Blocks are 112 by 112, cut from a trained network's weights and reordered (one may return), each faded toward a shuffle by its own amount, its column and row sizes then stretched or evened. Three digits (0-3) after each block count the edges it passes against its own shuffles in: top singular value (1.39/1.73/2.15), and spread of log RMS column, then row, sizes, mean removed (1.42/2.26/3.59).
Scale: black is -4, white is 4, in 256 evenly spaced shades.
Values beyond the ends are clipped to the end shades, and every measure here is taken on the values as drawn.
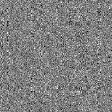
2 2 0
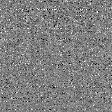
0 0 2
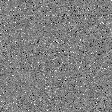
0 0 1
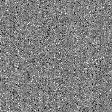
0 1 0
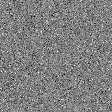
0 0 0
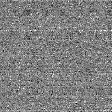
2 1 0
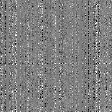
2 3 1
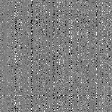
1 3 1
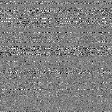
1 1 3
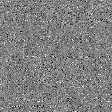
0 0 2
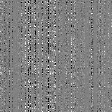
2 3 1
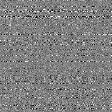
2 1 3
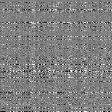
3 1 3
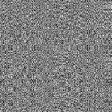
3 2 0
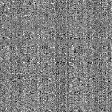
2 0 2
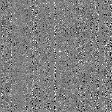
0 3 1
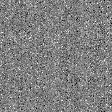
0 1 0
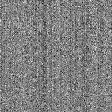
2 0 0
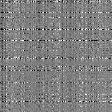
3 1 3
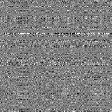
3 0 3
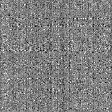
2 0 2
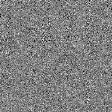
0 2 1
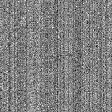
3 1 0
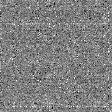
1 1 0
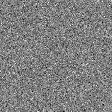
1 0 0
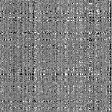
3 2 2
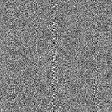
3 2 0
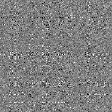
2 2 2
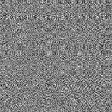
3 1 2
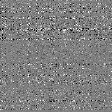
1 2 3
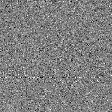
1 0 1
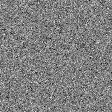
0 0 0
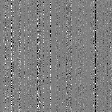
2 3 0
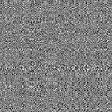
3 2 2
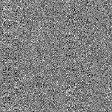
2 2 0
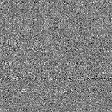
2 0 2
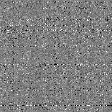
1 1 2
